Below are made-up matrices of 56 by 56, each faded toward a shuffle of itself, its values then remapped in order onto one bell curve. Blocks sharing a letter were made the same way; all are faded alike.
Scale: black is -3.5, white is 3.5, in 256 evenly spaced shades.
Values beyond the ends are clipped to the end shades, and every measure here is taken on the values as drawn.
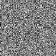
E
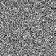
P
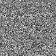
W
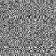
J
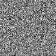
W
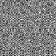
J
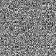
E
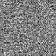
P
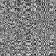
J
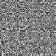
P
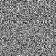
P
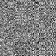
J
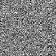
E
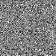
W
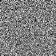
W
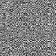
J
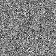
W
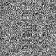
P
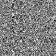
E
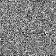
W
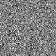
P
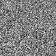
E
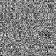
P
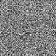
P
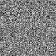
P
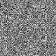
P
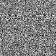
W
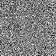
W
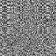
J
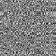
J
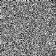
E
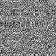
P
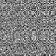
J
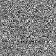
E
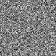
P
